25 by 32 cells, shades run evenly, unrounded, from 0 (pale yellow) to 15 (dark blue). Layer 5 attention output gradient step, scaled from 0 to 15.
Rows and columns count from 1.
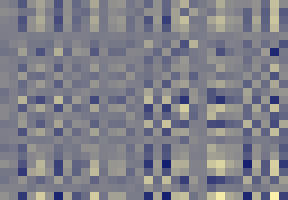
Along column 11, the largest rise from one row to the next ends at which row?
23
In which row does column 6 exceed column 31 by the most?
25
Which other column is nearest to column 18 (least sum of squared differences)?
8
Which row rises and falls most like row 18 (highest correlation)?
6
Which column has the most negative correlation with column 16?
2
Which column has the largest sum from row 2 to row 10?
19
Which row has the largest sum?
13
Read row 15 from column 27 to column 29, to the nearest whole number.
7 10 7
